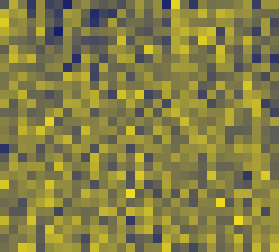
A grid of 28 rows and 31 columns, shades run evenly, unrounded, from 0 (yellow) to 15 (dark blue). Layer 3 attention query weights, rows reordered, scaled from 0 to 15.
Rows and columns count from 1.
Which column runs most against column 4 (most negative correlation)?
20
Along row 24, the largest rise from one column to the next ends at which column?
30
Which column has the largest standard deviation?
11
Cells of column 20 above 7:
15
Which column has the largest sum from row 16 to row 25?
26
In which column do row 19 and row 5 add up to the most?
6
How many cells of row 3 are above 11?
4
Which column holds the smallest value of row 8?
12
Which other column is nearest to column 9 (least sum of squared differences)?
27
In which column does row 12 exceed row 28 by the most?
19
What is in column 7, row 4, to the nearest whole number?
15
